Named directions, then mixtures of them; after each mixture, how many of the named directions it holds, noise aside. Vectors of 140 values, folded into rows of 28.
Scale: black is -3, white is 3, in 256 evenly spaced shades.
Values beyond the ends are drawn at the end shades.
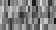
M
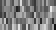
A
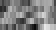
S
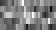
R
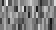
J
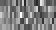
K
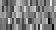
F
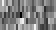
four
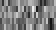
two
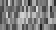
three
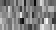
four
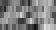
one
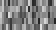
one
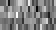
four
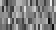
one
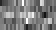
two
